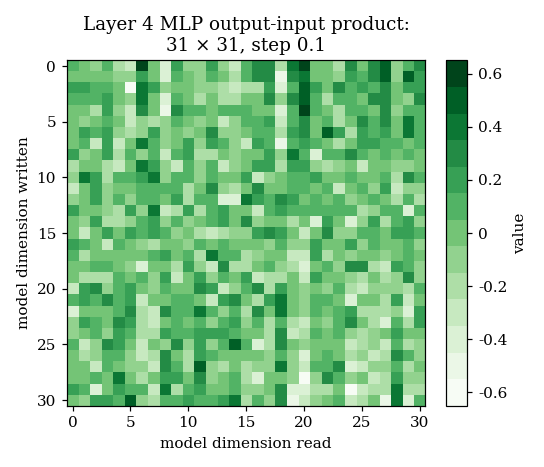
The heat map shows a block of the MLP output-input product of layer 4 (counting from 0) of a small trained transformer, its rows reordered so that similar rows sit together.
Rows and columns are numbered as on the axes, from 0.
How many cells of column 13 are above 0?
13
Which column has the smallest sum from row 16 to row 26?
20
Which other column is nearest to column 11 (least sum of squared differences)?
4
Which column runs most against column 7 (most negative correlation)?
11
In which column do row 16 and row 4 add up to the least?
8
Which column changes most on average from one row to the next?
16
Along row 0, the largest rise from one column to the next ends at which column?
6
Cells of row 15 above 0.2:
2
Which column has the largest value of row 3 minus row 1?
18
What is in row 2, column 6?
0.4
